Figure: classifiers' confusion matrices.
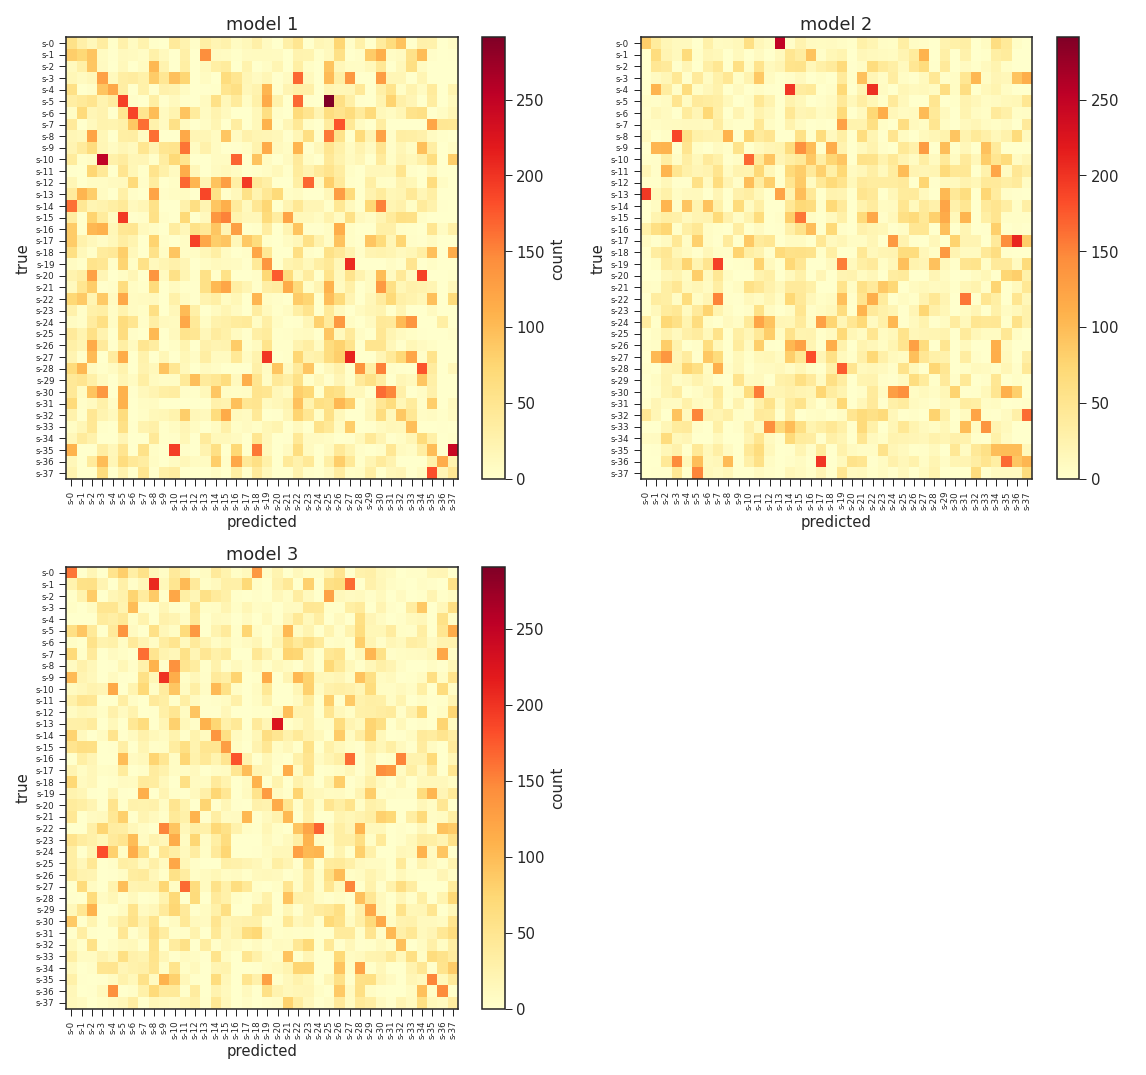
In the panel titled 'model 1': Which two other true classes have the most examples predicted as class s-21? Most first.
s-15, s-20
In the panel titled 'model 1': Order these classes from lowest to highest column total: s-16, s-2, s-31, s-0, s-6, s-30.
s-6, s-31, s-16, s-0, s-2, s-30
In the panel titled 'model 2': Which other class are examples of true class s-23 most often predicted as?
s-21
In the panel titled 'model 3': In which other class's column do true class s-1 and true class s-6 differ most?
s-8
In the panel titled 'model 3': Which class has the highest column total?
s-10
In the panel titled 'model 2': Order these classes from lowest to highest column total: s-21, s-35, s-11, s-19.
s-35, s-21, s-11, s-19
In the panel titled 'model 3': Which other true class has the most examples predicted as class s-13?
s-20
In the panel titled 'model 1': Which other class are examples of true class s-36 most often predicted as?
s-16
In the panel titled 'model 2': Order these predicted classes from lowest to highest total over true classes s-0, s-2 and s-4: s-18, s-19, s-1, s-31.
s-18, s-31, s-19, s-1
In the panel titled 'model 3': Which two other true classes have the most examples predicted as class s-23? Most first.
s-22, s-24
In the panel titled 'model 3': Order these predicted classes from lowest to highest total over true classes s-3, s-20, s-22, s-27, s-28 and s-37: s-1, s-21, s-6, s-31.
s-31, s-1, s-6, s-21
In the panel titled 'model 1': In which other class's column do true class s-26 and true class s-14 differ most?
s-0
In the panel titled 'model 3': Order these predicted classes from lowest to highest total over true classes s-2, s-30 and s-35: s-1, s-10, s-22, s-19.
s-1, s-22, s-19, s-10
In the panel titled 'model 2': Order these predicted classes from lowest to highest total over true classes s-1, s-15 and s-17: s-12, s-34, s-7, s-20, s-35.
s-20, s-12, s-7, s-34, s-35
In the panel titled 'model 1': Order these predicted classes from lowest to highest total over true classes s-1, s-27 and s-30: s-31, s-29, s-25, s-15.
s-15, s-29, s-25, s-31
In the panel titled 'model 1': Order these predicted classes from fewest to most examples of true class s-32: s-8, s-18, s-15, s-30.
s-8, s-18, s-30, s-15
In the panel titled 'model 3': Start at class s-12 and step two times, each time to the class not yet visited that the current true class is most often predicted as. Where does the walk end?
s-17
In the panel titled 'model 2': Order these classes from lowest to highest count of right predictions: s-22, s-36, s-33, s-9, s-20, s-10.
s-20, s-9, s-36, s-22, s-33, s-10
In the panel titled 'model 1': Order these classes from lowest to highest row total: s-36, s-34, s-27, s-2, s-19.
s-34, s-2, s-19, s-36, s-27
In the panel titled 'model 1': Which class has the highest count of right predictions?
s-27
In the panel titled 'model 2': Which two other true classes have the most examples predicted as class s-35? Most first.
s-36, s-17
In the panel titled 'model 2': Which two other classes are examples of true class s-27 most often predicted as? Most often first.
s-16, s-2
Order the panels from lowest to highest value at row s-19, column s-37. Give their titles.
model 1, model 3, model 2
